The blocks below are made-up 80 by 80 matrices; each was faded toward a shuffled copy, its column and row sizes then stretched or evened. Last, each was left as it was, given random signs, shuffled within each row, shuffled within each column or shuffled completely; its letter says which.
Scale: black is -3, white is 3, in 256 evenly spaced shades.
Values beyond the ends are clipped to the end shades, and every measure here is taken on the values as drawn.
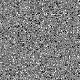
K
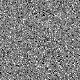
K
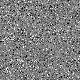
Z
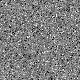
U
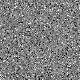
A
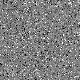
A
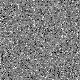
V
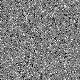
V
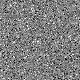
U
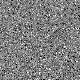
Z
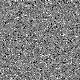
Z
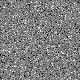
U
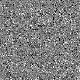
K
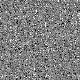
A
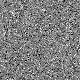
U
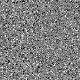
K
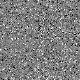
A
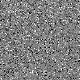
A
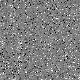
V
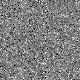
V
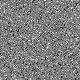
U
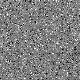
A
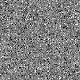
K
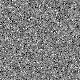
Z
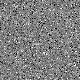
V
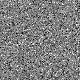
V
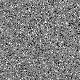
U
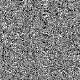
K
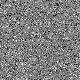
Z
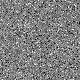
U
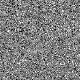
K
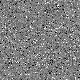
Z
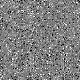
K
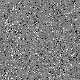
A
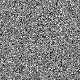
A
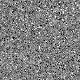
V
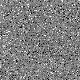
Z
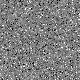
U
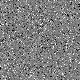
U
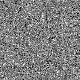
Z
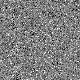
V
